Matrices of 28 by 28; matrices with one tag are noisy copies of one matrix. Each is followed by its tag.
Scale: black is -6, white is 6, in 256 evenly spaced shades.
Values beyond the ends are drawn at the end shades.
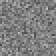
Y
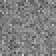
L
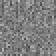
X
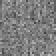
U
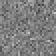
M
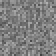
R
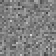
L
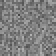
L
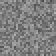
M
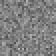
L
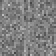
U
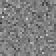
Y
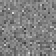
R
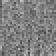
U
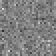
M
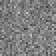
L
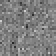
L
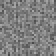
X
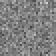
R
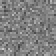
Y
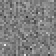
X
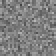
Y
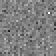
M
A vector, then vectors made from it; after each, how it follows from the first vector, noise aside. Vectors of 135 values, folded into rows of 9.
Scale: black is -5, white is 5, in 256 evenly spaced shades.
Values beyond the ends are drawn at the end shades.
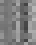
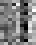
scaled up.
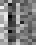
reversed, scaled up.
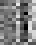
scaled up.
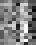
negated, scaled up.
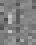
reversed, negated, partly zeroed.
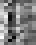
reversed, scaled up.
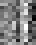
negated, scaled up.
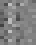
reversed, negated, partly zeroed.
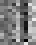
scaled up.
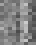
negated.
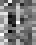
reversed, scaled up.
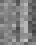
negated.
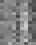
negated.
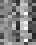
negated, scaled up.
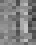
negated.
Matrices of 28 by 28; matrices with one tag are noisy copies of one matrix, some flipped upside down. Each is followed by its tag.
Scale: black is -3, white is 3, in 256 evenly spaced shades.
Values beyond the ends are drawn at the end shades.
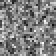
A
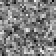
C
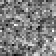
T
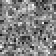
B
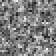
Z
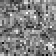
T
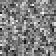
A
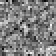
C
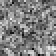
C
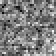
T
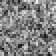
T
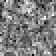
B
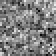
T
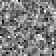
Z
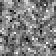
B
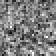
C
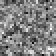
C
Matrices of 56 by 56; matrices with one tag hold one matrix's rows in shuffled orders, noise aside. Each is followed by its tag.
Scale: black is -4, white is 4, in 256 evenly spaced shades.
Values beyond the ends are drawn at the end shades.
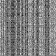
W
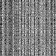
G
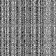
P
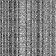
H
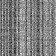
H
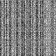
P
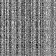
P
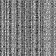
P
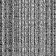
G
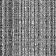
G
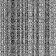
W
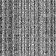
G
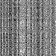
H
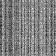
G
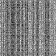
W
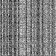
H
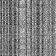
H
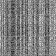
W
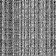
G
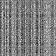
P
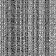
W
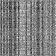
H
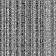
P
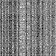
H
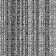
W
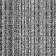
G
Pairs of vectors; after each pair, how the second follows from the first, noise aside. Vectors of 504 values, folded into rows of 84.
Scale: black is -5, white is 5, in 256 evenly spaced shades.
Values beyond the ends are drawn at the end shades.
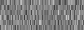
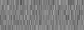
negated, shrunk.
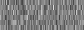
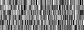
wrapped around, negated, scaled up.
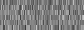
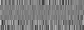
wrapped around, negated, partly zeroed.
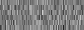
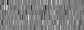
wrapped around, negated, partly zeroed.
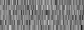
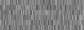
negated, shrunk.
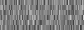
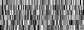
wrapped around, negated, scaled up.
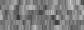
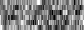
wrapped around, negated, scaled up.
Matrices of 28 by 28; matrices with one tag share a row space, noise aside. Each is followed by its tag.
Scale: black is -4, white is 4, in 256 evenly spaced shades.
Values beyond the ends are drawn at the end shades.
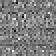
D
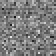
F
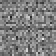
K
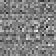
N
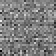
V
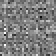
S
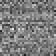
V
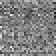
V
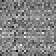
D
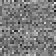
V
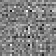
K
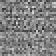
K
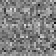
F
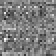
S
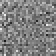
S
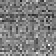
N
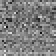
S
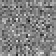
K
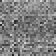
V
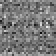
S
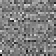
V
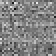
V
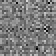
N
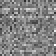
V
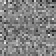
S
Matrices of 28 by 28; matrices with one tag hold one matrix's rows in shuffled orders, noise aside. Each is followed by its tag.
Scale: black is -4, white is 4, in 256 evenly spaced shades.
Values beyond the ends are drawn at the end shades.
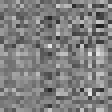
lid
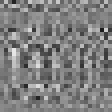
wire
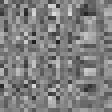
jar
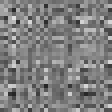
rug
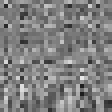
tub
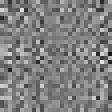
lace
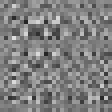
wire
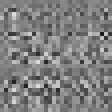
wire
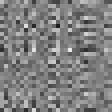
jar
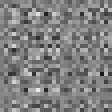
wire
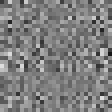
lace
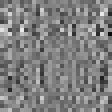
lace
